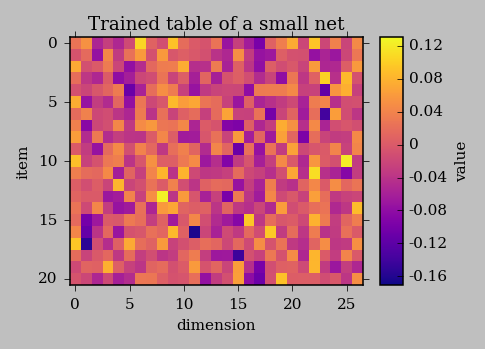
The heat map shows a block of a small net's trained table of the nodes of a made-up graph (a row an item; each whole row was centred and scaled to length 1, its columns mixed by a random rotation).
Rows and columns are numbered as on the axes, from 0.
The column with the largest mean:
22
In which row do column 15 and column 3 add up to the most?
19
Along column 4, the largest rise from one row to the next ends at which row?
12
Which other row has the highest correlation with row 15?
18
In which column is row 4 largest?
25
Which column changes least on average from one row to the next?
21
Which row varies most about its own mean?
16
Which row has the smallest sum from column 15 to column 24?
1
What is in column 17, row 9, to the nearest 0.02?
-0.08
